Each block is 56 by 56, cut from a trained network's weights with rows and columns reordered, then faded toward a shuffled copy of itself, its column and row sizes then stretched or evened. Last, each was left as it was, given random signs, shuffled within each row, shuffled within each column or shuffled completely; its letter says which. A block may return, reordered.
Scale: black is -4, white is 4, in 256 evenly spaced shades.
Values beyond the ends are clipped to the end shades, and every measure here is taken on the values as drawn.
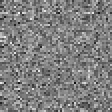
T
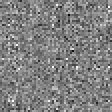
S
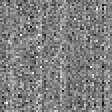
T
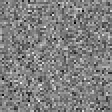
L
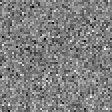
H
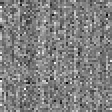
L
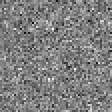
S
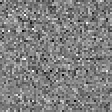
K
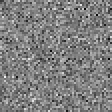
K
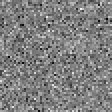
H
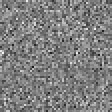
K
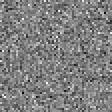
H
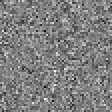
L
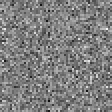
S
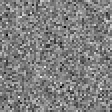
H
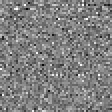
K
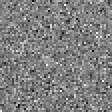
H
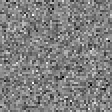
H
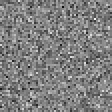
L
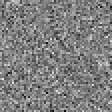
L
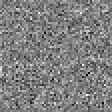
S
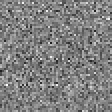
S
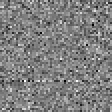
S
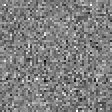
T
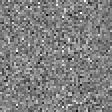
L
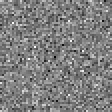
H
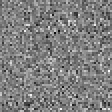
T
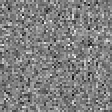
L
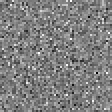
H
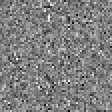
L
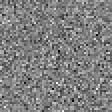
H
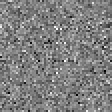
K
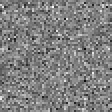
S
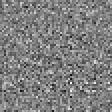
S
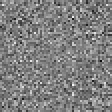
T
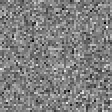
H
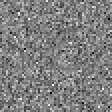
H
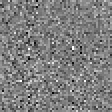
S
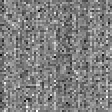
L
